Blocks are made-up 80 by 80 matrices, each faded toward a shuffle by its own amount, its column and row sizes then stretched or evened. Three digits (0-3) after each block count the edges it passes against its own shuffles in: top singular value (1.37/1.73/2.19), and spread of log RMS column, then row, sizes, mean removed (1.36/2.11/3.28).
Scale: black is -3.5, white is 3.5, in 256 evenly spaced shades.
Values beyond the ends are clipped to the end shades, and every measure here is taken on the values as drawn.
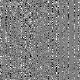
0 3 1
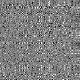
3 1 2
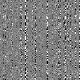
3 3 0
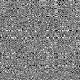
3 0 2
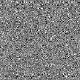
2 1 2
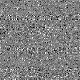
2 0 2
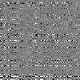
3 2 3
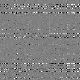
3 1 3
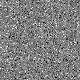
1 0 0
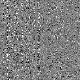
2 2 0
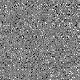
2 0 1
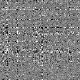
2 2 2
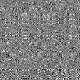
3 0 2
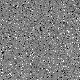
1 1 0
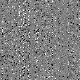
0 2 0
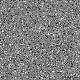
0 0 1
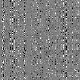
3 3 0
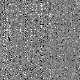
1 2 1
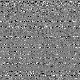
1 0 3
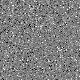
0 0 1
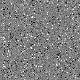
0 2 0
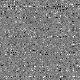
1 1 2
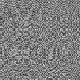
3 0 1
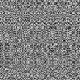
3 1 2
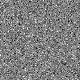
1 0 0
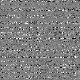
1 1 3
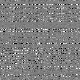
2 1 3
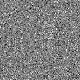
2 0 0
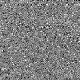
2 0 1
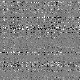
1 2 3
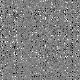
0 2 1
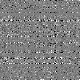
2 1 3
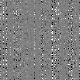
2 3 1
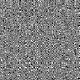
3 2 1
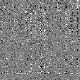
2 2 2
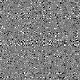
2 1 2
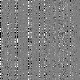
3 3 1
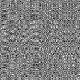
3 0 1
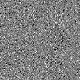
2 1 0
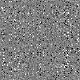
2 2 1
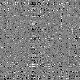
2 2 2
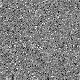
1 0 0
